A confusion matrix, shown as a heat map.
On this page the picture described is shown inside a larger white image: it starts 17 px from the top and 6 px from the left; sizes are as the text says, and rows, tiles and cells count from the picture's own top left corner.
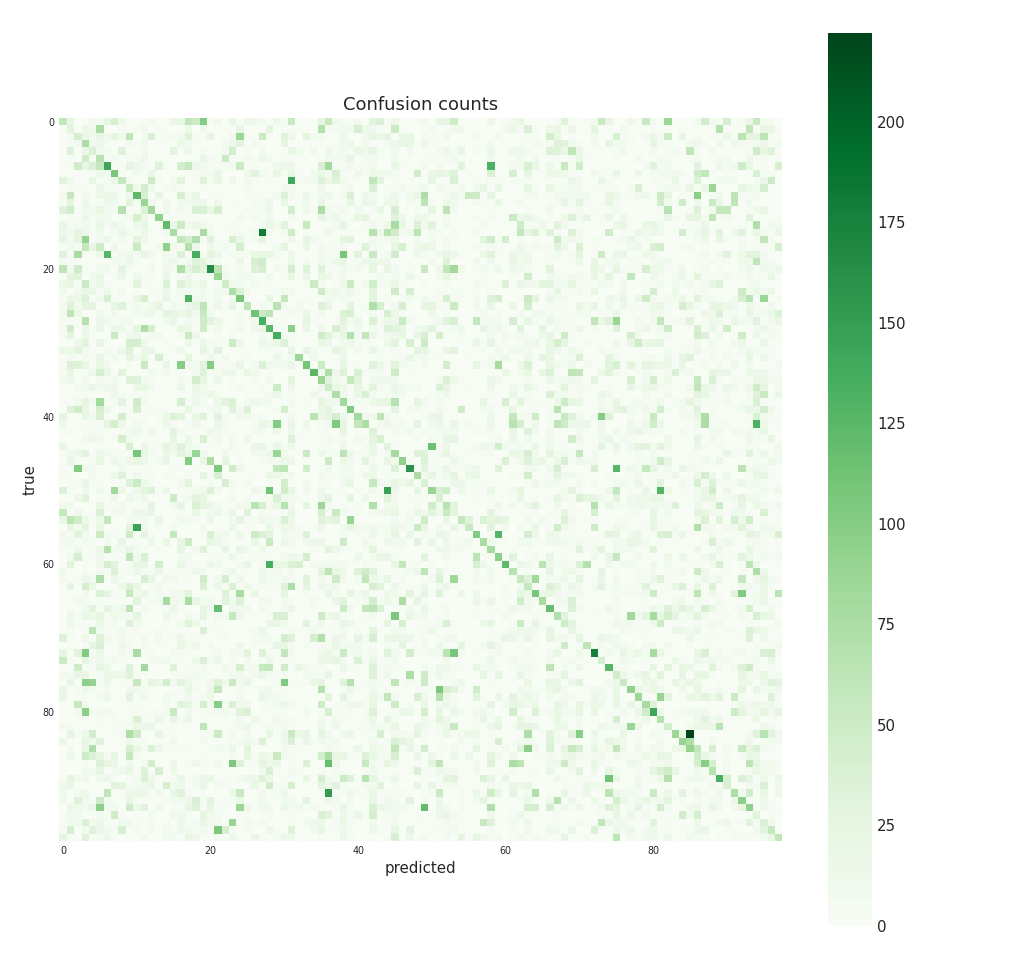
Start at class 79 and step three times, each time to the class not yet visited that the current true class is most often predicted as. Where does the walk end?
51
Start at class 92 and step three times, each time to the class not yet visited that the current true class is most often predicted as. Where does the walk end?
10
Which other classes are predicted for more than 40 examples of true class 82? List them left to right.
19, 53, 77, 89
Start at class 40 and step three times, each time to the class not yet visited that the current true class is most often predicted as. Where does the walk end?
19
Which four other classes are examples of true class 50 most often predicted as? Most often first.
44, 81, 28, 7
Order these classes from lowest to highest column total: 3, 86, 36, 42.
36, 86, 3, 42
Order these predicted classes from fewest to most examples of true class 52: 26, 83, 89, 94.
94, 83, 89, 26
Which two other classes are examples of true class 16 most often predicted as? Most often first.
3, 18
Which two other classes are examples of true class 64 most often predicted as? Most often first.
92, 24
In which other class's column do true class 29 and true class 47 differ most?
75
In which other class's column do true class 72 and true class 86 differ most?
53
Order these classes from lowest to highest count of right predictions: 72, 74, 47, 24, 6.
24, 74, 6, 47, 72
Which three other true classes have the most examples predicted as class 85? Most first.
83, 84, 4
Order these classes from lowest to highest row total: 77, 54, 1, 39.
1, 77, 39, 54
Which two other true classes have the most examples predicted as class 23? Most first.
87, 95
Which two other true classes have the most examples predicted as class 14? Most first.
17, 65
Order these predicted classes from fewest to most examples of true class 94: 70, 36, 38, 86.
70, 38, 36, 86
